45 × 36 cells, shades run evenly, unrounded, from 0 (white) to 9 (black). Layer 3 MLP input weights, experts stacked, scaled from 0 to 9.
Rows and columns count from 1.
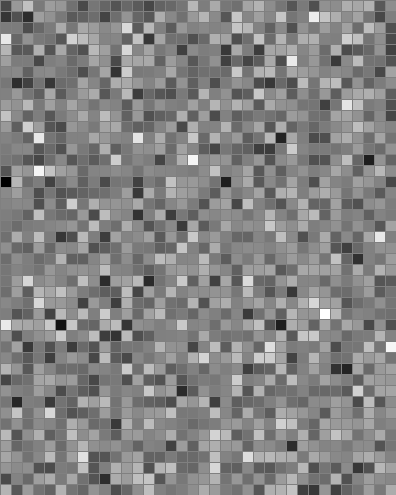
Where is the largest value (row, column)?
17, 1
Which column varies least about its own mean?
28
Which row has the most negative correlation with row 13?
18
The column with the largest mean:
3
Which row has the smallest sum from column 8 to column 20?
13
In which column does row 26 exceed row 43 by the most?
20
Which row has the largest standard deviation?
30
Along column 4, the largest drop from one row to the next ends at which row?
16
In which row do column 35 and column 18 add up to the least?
22
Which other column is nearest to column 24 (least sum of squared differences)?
21
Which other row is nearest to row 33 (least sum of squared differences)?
25
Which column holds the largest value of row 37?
2
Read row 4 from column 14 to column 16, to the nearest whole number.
7 3 5
